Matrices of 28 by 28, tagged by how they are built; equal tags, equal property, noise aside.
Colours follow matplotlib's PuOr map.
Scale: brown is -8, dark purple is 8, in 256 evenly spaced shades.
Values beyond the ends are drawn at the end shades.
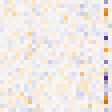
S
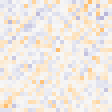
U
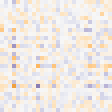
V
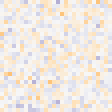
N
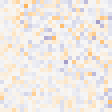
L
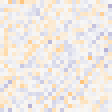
U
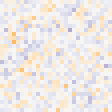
U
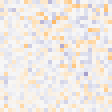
L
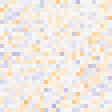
U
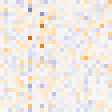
S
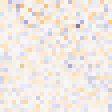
L
